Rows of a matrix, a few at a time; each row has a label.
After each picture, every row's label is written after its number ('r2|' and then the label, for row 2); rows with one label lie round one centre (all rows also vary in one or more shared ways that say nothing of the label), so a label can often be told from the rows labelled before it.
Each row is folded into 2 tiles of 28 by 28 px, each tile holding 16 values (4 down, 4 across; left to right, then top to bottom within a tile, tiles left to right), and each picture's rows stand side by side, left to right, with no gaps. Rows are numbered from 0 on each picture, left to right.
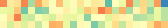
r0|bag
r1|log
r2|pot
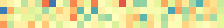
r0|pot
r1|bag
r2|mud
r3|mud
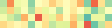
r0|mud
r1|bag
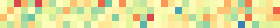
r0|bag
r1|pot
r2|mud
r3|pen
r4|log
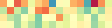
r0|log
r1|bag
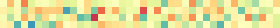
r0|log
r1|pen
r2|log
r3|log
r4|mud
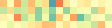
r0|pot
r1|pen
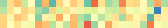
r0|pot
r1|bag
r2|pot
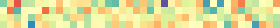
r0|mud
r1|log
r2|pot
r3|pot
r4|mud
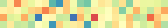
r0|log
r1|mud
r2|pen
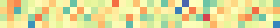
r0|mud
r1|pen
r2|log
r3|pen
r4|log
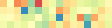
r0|bag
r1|mud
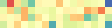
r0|mud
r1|log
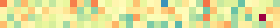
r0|log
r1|bag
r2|log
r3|bag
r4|pen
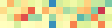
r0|log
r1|pen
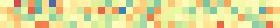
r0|pot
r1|log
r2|pen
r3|pot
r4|pen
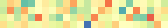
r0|mud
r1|mud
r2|pen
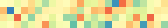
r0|pen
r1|log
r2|mud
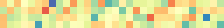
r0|log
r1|pot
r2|pen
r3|log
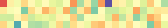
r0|log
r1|pot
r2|pen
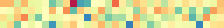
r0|log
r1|mud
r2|log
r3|pen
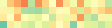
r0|bag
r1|log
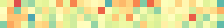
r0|mud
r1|log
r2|bag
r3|log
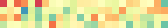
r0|bag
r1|pen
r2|log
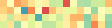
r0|log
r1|mud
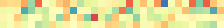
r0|bag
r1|mud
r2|pot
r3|bag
